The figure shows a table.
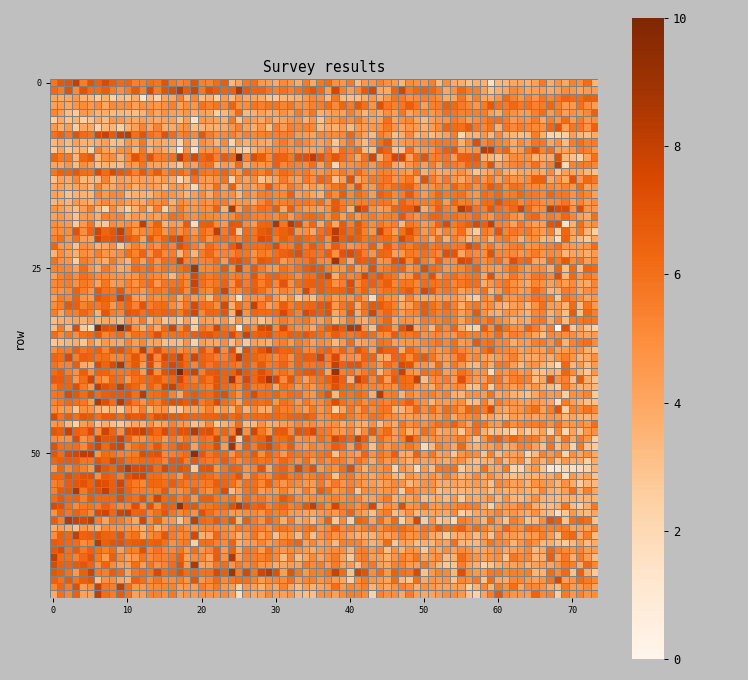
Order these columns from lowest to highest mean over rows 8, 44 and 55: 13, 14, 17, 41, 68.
17, 41, 13, 14, 68
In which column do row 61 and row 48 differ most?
41
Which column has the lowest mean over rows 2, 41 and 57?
59
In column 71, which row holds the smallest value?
52
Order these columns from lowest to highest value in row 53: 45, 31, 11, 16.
45, 16, 31, 11
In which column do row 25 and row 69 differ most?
25
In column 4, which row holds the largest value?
50
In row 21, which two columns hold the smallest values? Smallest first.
68, 72
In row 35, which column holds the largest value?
57
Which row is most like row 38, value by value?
21
